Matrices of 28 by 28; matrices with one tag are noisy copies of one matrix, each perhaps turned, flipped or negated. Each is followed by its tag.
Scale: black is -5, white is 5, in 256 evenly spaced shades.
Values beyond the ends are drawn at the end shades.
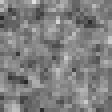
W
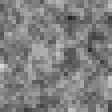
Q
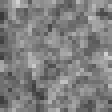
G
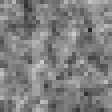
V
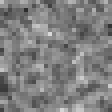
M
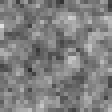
Q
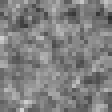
W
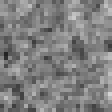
G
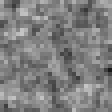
W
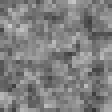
W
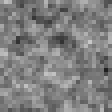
Q
